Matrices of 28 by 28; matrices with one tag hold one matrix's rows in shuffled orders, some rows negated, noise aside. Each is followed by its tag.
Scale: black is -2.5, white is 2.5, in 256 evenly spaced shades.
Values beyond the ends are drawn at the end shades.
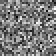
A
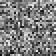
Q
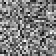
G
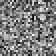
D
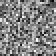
G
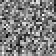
A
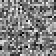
Q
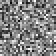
G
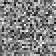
A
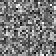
A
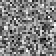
D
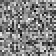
Q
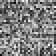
Q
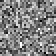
G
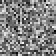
G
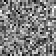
D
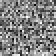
Q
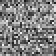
Q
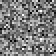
D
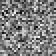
A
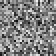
A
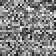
Q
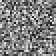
D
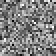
D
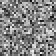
D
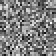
G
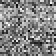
Q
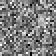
D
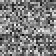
Q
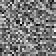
G
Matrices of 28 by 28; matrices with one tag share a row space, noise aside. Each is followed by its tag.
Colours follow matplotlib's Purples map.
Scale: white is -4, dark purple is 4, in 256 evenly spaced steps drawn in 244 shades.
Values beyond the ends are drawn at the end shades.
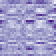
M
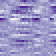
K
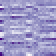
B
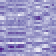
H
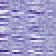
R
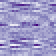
K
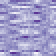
K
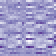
M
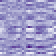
M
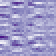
R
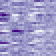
R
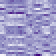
H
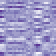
H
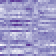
B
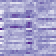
B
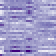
B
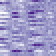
R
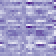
M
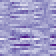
K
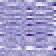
M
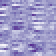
R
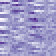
R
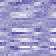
K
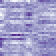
B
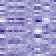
H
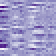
R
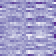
M
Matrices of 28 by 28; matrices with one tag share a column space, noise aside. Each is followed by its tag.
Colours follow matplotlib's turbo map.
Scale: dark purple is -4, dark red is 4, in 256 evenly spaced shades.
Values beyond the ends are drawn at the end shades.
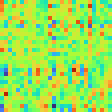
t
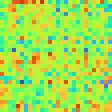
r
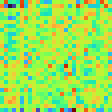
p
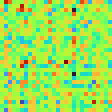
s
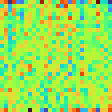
p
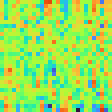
t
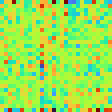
p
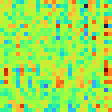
t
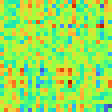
t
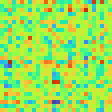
s
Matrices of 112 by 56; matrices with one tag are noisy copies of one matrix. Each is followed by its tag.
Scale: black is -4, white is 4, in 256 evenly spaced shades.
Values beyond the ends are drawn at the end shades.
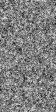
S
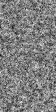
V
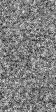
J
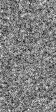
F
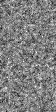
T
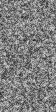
J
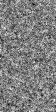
V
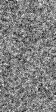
F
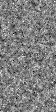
V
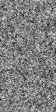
S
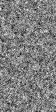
V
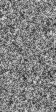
S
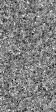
F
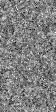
S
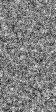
V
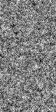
V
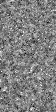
T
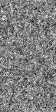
S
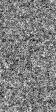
J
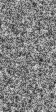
V
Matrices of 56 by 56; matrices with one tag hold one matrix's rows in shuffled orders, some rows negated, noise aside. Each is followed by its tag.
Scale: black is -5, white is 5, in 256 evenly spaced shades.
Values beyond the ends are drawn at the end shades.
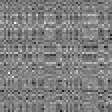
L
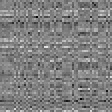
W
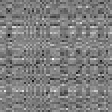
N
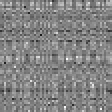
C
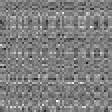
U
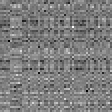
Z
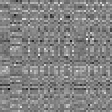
Z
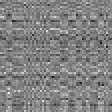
N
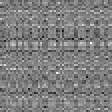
U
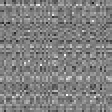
C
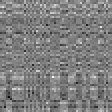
N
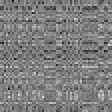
L
